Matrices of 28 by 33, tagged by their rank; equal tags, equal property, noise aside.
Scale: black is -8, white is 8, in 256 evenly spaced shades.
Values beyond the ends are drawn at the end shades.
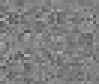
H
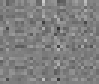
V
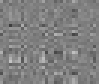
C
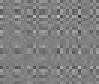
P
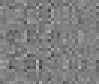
V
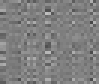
C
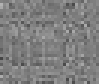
H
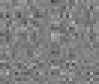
H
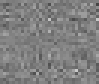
H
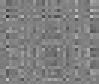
C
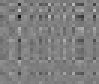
P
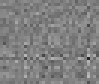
V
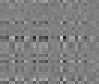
P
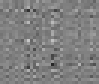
V
